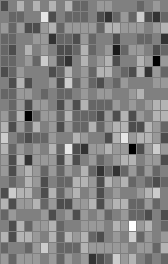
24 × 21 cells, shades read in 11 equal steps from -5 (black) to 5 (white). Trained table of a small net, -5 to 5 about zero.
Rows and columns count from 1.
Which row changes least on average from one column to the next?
9
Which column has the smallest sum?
8
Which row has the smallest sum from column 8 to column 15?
2
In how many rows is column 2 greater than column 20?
5
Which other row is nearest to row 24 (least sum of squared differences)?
22
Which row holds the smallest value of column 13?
16
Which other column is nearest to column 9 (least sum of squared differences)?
20
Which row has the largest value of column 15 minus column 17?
14
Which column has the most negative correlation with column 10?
6
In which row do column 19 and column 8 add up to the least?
7
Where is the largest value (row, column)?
21, 17
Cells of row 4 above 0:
3
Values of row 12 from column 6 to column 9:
0 1 -2 1
